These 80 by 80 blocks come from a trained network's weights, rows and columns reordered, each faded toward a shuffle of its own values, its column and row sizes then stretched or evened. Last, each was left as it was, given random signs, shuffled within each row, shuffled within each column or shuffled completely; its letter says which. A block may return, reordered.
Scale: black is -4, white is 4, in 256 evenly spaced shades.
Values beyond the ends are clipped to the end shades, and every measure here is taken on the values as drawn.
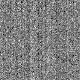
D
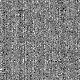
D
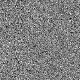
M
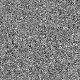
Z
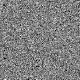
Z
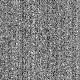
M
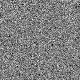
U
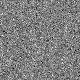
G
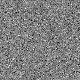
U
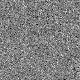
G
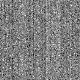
D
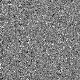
M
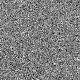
M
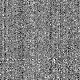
D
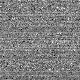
U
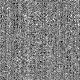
D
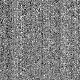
D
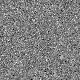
G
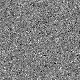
G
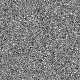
G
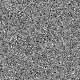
G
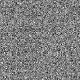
D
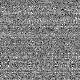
D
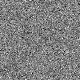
U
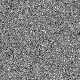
G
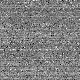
U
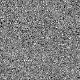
Z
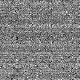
D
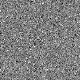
Z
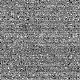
D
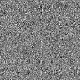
D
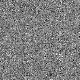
Z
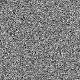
U
